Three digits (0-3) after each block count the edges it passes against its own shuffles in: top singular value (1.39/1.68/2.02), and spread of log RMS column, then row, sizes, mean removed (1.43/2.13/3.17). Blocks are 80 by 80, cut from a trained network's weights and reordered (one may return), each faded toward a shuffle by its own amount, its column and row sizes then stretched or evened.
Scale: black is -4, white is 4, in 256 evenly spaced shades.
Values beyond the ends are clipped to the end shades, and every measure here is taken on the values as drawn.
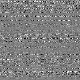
0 0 3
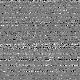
2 0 3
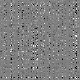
1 3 2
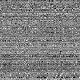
3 0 2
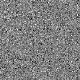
0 1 1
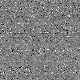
0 0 2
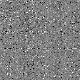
0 1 1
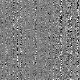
0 3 0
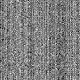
3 0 0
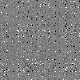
0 2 2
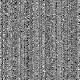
3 2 0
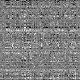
3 2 2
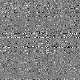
1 1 3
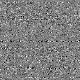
0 0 2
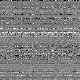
3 0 3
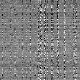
3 3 0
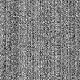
3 0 0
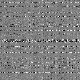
2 0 3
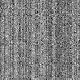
3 0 0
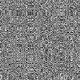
3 2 0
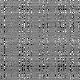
3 3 2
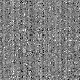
2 1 1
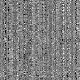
3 2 1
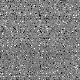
1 1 1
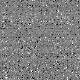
0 1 2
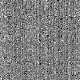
2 0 1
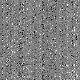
1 2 0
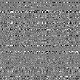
3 1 3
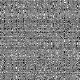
2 2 0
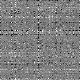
3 2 2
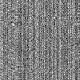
3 0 0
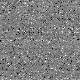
0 0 1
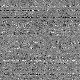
2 0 2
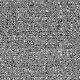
1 1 0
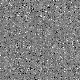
0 0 1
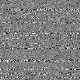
0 0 3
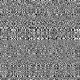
3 0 3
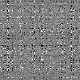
2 2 2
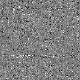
0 2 2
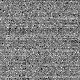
2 0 0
